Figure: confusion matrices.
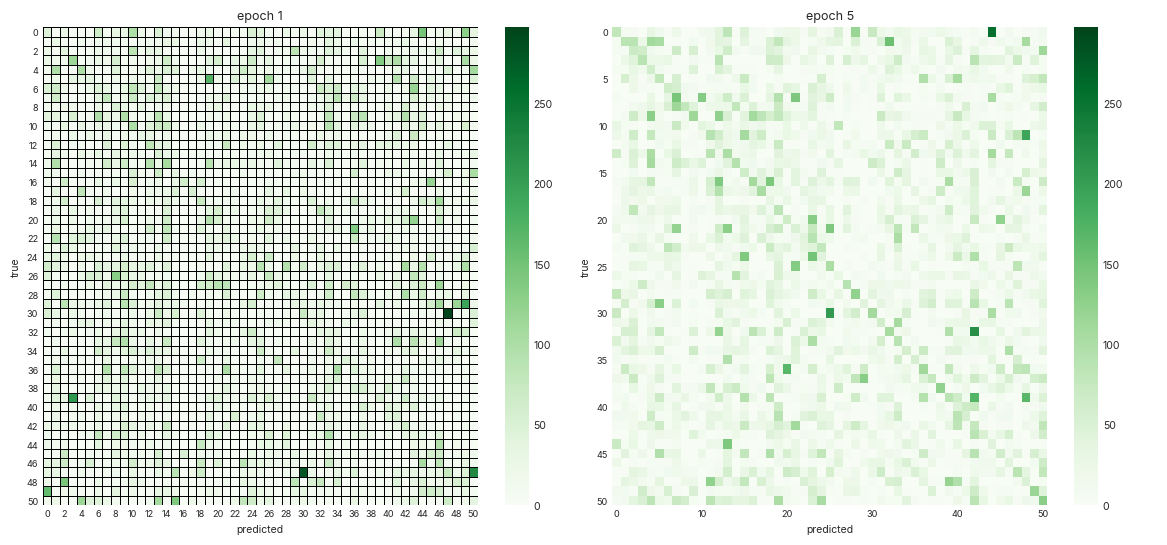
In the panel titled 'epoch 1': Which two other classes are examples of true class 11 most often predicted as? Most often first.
43, 41
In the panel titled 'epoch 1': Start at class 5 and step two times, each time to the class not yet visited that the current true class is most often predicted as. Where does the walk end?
32
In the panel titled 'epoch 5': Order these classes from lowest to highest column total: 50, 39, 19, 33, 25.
25, 39, 33, 50, 19
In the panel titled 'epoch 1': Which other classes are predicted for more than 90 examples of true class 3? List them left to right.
39, 41, 49
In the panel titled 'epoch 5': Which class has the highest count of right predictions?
7
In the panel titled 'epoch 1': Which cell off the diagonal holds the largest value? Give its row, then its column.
30, 47
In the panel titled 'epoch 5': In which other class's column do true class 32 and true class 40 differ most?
42
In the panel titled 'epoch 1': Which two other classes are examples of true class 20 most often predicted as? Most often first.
43, 19
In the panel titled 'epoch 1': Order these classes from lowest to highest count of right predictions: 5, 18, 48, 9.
5, 48, 18, 9
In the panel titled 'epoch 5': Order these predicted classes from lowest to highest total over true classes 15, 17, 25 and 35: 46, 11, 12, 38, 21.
46, 11, 38, 12, 21
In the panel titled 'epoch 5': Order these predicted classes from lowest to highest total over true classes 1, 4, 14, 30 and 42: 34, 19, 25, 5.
34, 5, 19, 25
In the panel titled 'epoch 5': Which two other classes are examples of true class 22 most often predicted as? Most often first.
33, 23
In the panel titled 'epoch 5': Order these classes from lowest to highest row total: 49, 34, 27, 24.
27, 49, 24, 34
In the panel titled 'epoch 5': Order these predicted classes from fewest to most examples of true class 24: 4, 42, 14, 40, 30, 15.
30, 4, 14, 40, 42, 15
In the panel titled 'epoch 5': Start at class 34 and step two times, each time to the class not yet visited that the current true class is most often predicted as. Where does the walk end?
50
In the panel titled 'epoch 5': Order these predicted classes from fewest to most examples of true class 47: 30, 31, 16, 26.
26, 30, 16, 31
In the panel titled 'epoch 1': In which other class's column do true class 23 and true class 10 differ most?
33
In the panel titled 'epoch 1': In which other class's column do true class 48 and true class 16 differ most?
45
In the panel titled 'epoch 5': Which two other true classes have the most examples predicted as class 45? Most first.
20, 36
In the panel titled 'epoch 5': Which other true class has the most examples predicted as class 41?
40
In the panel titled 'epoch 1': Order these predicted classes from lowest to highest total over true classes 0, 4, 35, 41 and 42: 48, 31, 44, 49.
48, 31, 49, 44
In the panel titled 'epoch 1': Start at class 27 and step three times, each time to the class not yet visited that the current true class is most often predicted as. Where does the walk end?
18
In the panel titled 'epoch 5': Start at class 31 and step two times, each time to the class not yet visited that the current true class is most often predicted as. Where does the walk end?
23
